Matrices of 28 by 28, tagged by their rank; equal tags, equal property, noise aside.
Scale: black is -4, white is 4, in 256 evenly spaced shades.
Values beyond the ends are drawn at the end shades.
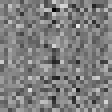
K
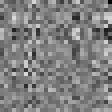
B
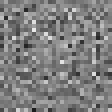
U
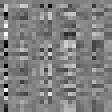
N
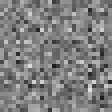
U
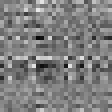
B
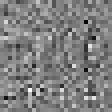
U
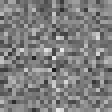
U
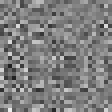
K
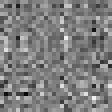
K
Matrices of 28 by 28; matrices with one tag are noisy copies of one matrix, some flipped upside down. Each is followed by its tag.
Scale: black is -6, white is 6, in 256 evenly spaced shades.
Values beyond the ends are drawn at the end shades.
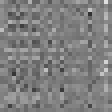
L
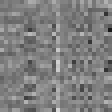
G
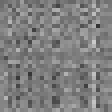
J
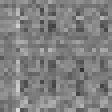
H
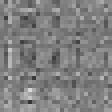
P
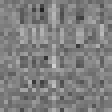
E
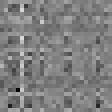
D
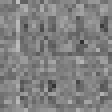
H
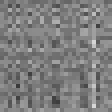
J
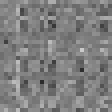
H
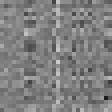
G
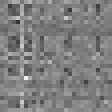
D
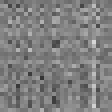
J
